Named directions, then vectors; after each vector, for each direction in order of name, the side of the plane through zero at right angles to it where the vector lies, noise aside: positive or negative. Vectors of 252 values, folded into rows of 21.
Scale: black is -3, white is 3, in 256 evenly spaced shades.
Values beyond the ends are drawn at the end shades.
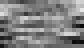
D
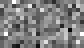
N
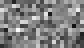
positive, negative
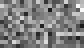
positive, positive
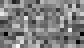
positive, negative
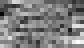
negative, positive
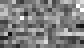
positive, positive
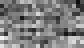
negative, negative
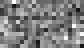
negative, positive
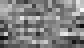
positive, positive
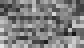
negative, negative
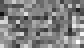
negative, positive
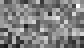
positive, positive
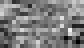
positive, negative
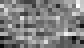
positive, positive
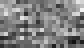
positive, positive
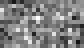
positive, negative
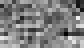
negative, negative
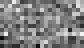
positive, positive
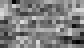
positive, negative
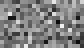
positive, negative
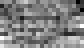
negative, negative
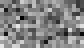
negative, negative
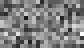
negative, positive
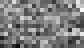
positive, positive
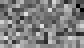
negative, negative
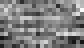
positive, positive
